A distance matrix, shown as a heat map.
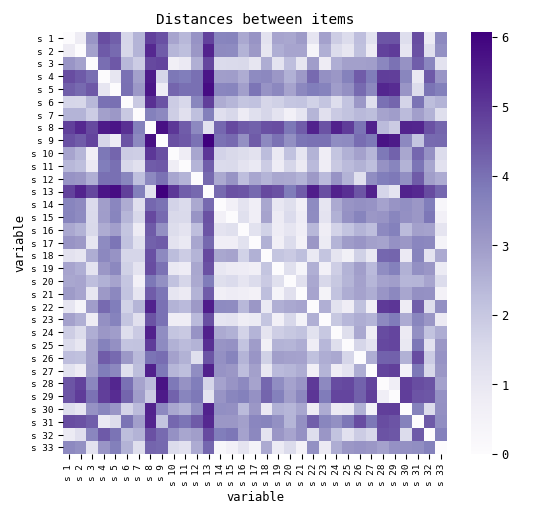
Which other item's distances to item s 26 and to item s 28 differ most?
s 29
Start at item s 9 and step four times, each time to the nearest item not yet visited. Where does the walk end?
s 20
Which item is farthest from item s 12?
s 31
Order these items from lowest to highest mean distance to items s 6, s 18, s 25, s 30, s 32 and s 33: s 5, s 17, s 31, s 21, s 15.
s 21, s 17, s 15, s 5, s 31
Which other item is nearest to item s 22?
s 2
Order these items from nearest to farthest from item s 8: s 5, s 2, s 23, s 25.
s 23, s 25, s 2, s 5
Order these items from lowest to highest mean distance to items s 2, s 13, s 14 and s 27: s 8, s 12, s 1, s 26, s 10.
s 1, s 10, s 26, s 12, s 8
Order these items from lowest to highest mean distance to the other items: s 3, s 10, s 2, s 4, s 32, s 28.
s 10, s 3, s 2, s 32, s 4, s 28
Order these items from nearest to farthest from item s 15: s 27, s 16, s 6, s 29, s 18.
s 16, s 6, s 18, s 27, s 29
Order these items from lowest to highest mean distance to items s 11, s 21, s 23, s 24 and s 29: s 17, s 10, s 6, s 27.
s 17, s 10, s 6, s 27
